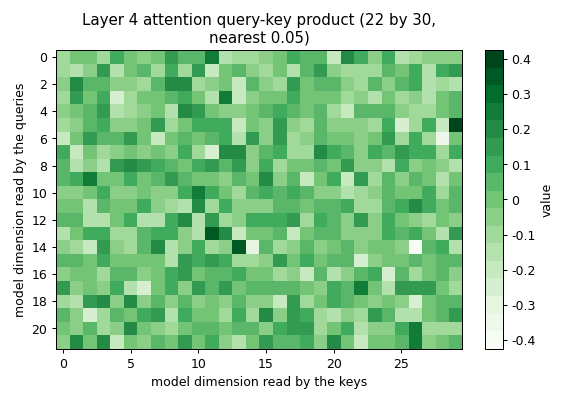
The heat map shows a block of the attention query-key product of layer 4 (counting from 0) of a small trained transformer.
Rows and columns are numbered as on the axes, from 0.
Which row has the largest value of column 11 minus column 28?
13
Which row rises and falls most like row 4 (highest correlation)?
10
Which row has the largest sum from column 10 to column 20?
17
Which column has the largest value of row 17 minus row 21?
22
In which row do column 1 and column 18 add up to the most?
21
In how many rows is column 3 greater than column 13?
12
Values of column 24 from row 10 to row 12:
0.05 0.05 0.1
